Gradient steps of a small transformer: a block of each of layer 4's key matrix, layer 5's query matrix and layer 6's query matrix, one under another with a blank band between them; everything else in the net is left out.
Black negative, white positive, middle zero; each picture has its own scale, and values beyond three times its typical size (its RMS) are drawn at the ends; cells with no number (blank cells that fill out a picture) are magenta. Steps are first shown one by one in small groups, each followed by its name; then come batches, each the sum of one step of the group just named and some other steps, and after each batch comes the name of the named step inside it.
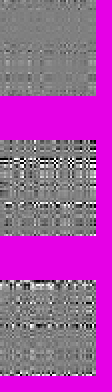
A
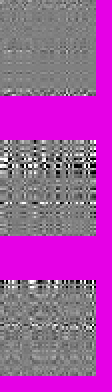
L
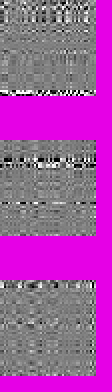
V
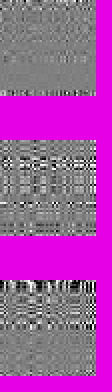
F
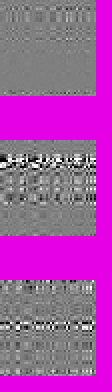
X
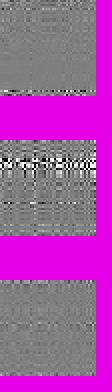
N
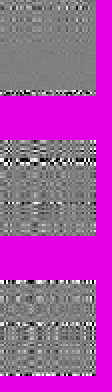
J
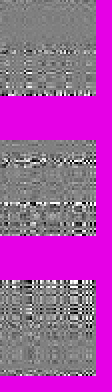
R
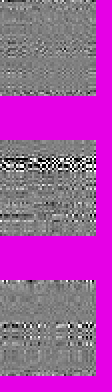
J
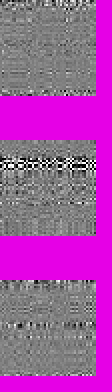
A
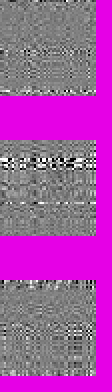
L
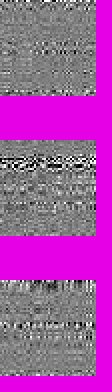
J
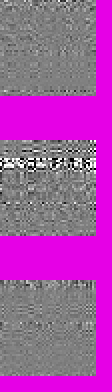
N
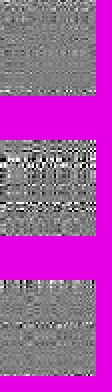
N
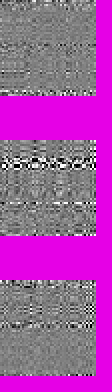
R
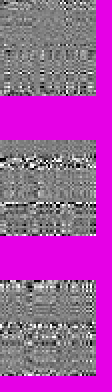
A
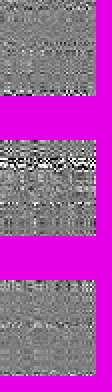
A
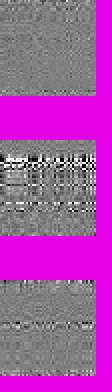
X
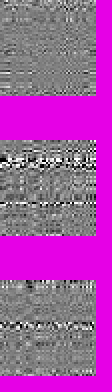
X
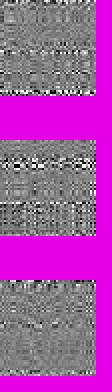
V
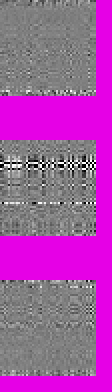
R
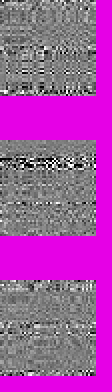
V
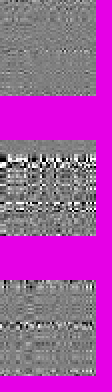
X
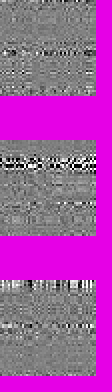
R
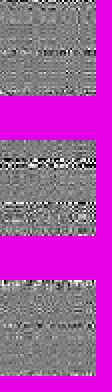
A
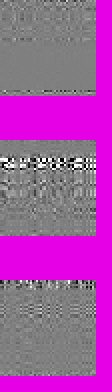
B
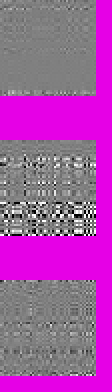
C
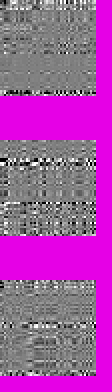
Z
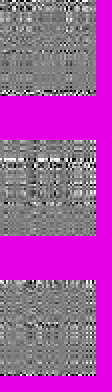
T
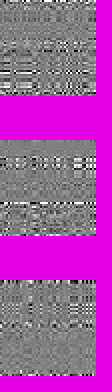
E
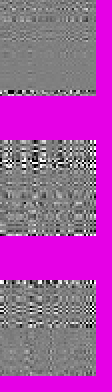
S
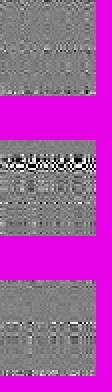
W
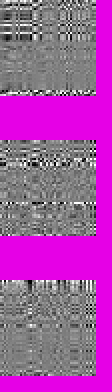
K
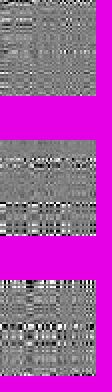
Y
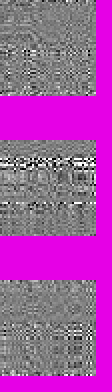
K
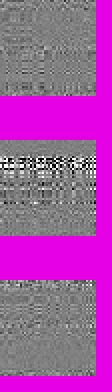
B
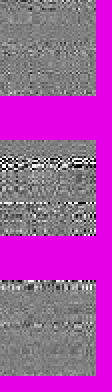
C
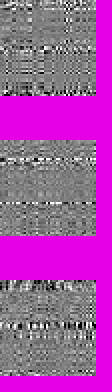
Z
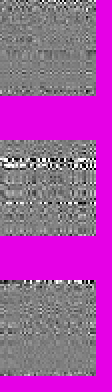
B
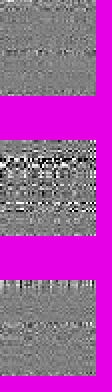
S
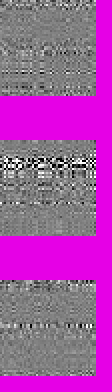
B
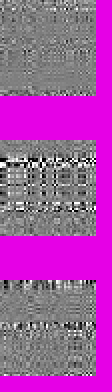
Z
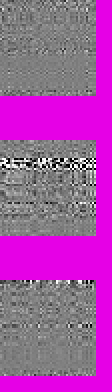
B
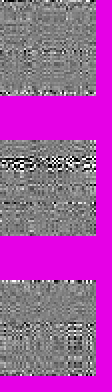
T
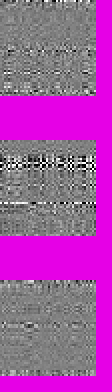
E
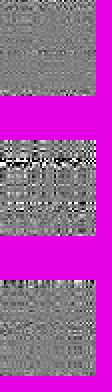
S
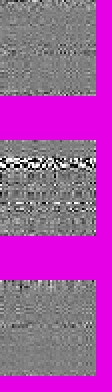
Z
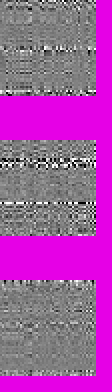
W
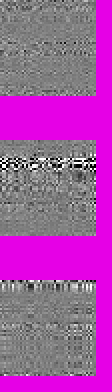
T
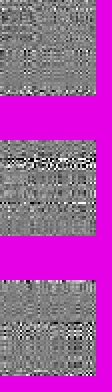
K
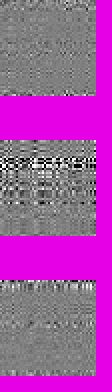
Z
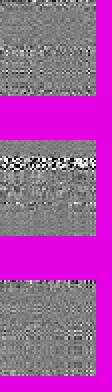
B
